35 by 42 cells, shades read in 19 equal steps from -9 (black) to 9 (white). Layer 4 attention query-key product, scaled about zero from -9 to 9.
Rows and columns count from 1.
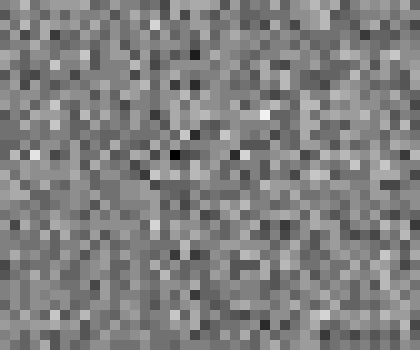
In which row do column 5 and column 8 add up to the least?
8
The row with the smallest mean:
34
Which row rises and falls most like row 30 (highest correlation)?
26
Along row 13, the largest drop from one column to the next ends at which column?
42
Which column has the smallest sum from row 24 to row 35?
21
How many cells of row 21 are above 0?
14
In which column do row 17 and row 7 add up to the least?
29
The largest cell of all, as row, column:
12, 27
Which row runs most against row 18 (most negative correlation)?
9
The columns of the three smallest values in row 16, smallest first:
18, 24, 41
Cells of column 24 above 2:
3
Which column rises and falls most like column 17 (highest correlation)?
35
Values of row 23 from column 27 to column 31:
-4 -1 -5 -2 1
